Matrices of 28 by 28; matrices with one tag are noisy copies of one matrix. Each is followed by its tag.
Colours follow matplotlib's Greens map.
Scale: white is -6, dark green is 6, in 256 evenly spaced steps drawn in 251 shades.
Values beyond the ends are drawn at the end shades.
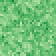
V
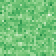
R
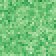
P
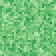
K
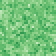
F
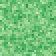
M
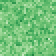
V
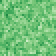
P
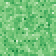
K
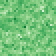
R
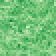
R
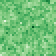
V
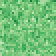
M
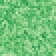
P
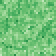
R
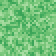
V
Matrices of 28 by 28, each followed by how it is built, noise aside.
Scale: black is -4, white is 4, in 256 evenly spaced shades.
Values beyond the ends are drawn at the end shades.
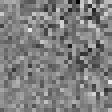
upper triangular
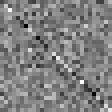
diagonal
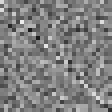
diagonal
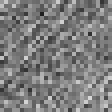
Hankel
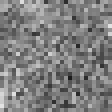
smooth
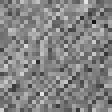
Hankel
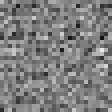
low rank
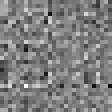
low rank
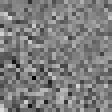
lower triangular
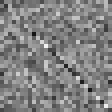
diagonal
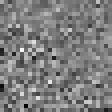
lower triangular
